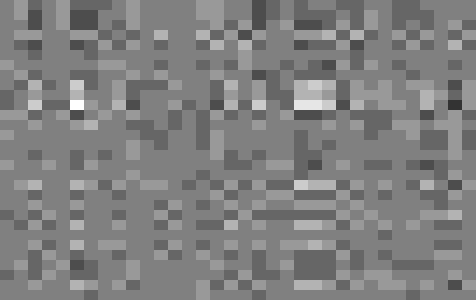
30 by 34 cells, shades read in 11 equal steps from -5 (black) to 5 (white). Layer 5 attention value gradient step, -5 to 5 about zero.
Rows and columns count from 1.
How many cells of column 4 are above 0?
4
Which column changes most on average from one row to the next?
6
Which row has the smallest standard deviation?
24
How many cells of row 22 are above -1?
22
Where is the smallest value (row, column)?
11, 33
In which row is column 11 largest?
19
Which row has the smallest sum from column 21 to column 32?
12
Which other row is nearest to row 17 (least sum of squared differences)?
20
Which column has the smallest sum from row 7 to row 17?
15
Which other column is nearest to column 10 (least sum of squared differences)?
16
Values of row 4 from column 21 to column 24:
0 1 1 2
